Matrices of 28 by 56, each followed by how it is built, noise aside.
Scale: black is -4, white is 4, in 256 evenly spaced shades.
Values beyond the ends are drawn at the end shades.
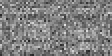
blocks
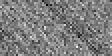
Toeplitz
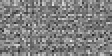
blocks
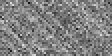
Toeplitz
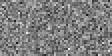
noise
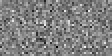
low rank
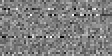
uneven rows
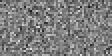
noise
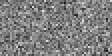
noise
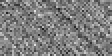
Toeplitz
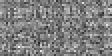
blocks
